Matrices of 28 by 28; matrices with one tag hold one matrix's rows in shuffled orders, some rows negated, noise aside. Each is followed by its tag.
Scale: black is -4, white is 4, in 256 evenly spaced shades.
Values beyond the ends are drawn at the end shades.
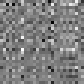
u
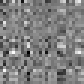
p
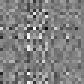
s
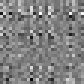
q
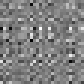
q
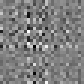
s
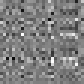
u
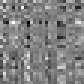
p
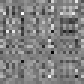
u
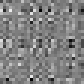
q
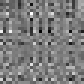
q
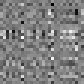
u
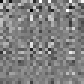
q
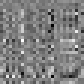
u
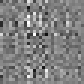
s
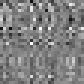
q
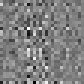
s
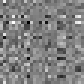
p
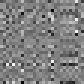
u
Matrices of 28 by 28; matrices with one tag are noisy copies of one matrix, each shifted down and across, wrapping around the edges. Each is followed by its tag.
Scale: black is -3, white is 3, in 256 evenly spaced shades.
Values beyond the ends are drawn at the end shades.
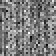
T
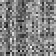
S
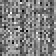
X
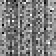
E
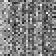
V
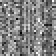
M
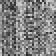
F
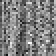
M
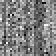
S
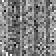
E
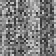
F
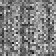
V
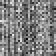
X
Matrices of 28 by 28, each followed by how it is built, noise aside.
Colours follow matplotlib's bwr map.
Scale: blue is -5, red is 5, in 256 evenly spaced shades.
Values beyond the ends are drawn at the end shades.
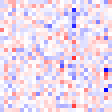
uneven columns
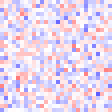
repeating rows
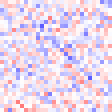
Toeplitz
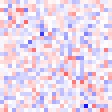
block diagonal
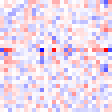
low rank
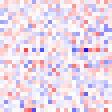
low rank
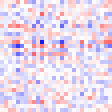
low rank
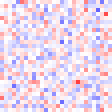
repeating rows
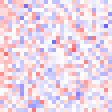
repeating rows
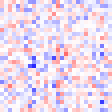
uneven columns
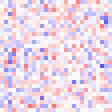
repeating rows
